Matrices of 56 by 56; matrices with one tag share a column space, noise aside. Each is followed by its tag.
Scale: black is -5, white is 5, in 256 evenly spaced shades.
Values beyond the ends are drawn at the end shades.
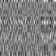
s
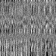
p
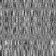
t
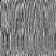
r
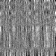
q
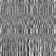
p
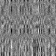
p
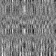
p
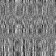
p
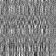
p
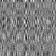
s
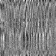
r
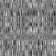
t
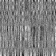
q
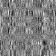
t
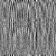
r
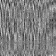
r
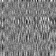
s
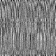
r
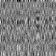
s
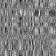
t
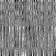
q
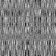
t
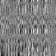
p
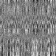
p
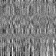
p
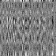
s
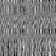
p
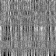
q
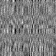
p
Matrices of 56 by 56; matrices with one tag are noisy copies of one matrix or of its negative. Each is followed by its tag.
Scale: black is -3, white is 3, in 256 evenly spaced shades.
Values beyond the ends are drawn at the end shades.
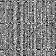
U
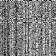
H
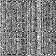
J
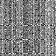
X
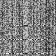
X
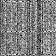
J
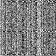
J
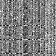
X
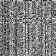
H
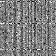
U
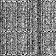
J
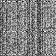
J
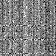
X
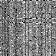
H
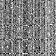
X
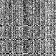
X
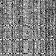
X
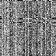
H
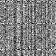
U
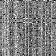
H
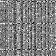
U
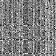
X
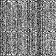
J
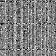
U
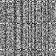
U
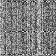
J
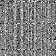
U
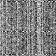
J
